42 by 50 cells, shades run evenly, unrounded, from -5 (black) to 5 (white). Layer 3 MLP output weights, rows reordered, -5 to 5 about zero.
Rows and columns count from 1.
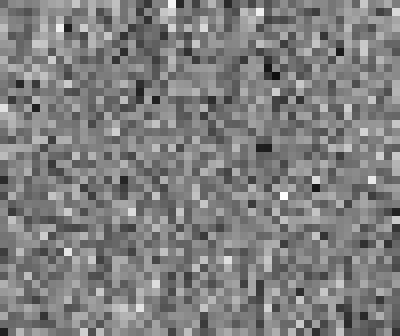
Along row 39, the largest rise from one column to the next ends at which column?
34
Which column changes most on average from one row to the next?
40
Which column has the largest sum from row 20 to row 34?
10
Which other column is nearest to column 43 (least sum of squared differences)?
37
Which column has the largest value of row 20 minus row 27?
50
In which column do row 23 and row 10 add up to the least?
35
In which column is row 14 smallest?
5
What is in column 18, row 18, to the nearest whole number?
-1
